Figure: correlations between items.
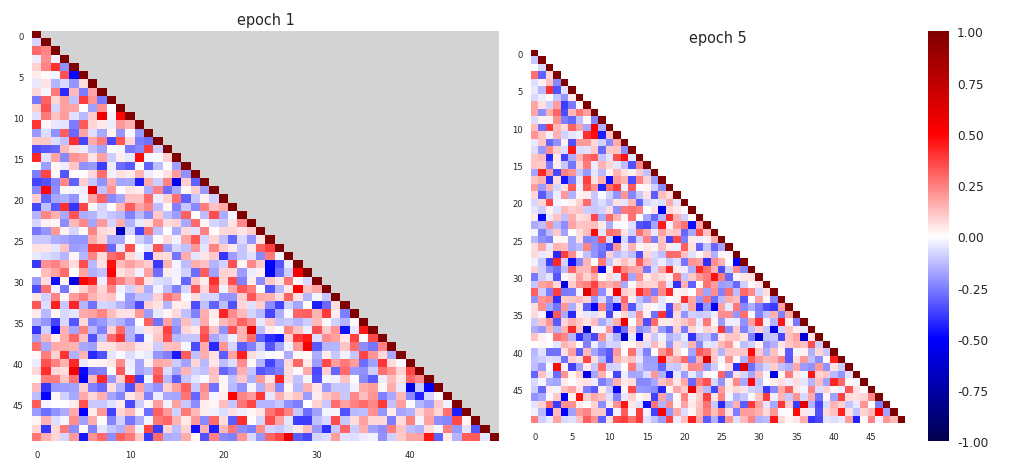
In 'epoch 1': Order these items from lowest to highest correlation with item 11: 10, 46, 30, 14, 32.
14, 32, 46, 10, 30
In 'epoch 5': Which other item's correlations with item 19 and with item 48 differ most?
4
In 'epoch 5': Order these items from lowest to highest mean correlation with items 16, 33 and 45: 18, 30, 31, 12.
31, 18, 30, 12
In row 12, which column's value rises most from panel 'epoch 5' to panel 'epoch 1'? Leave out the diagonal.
38
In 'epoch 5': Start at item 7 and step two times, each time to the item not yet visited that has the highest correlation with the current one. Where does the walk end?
11
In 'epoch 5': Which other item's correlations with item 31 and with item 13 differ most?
45
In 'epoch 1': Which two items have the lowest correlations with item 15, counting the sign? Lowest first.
18, 39
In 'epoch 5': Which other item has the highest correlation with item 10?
8
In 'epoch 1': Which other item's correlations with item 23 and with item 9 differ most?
24
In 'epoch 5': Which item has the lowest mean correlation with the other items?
38
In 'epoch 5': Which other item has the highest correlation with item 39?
37
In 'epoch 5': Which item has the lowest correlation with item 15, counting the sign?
47
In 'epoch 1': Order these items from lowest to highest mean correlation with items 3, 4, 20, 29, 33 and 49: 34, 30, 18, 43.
30, 43, 18, 34
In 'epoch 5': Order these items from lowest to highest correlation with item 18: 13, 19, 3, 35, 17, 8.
35, 17, 3, 19, 8, 13
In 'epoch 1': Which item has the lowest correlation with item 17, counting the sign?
48
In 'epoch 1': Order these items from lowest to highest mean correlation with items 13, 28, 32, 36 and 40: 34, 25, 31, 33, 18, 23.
25, 33, 18, 34, 31, 23
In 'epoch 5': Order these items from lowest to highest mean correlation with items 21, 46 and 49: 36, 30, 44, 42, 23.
23, 44, 30, 36, 42
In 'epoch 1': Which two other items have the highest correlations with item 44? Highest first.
21, 24
